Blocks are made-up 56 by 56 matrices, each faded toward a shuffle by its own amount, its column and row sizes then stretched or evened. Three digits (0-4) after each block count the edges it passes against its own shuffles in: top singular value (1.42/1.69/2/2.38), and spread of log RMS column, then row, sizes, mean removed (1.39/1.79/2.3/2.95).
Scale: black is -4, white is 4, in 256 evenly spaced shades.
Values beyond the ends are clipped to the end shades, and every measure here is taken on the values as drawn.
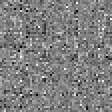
2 2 1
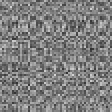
4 2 2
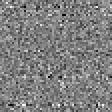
1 1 2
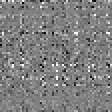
1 3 4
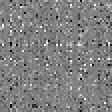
2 2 2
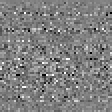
0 1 4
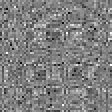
4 0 2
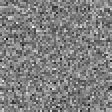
1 0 0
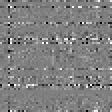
3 2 4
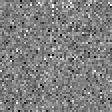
0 0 1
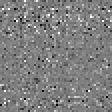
0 0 2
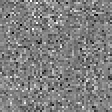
2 1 1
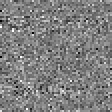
1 0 2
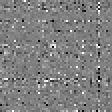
2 3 3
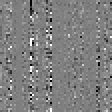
2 4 0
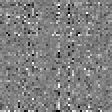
1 3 2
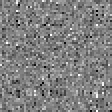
2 1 1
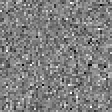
1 1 0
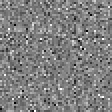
2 1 0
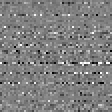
3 0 4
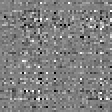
1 3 4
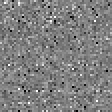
0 2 1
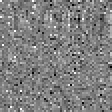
2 2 0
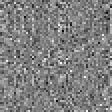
3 1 0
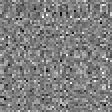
3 1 0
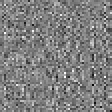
3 3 0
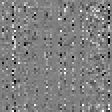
1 4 2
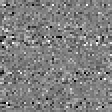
1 1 3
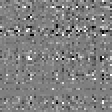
2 3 4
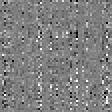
2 4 1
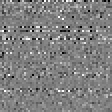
2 0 4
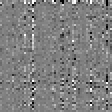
3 4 2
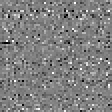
1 1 3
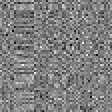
4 1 1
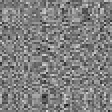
3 2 0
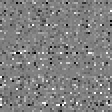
0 1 3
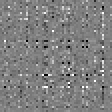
3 3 2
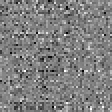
3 1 2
